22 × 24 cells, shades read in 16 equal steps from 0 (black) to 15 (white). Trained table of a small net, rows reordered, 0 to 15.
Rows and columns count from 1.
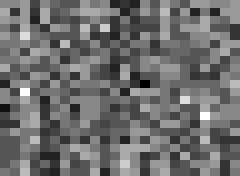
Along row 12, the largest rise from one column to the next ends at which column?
3
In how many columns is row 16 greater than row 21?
8
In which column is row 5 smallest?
12
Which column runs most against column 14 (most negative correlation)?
23
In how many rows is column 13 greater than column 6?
11
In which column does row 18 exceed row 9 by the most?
4
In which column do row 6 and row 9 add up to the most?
7
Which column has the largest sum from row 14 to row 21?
21
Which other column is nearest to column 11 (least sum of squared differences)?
6
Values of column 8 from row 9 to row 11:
10 3 8
